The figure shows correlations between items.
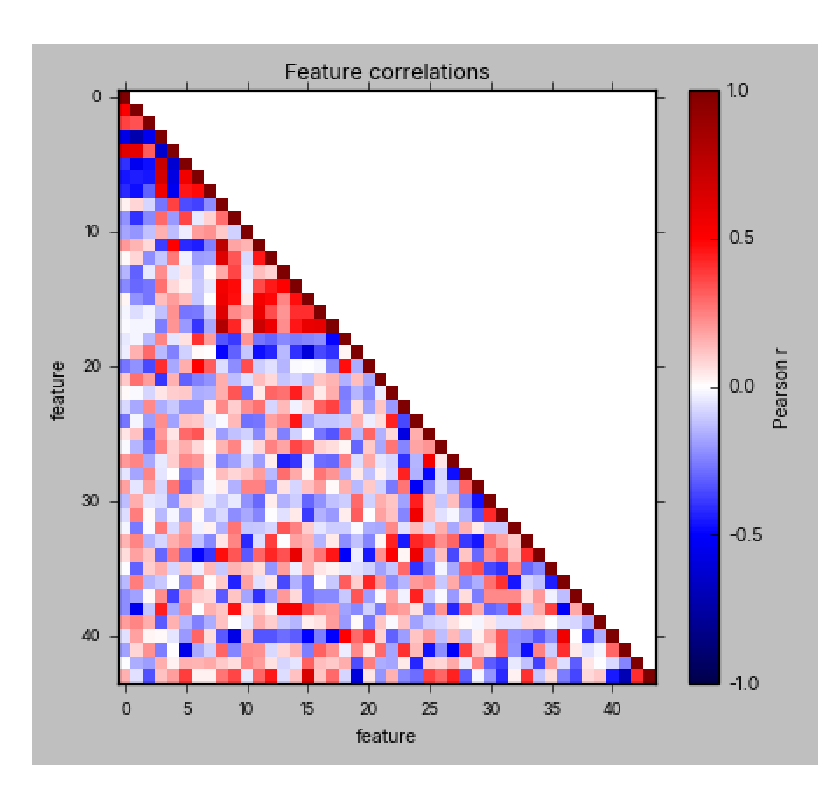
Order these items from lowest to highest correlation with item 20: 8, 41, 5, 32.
32, 8, 41, 5
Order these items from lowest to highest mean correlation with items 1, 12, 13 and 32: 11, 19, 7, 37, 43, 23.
7, 19, 23, 37, 43, 11
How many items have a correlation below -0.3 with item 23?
4
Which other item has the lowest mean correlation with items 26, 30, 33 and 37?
29
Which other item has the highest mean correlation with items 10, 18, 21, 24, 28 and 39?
41
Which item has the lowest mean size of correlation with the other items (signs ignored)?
39
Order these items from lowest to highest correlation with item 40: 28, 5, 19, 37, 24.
5, 28, 37, 24, 19
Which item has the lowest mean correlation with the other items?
19
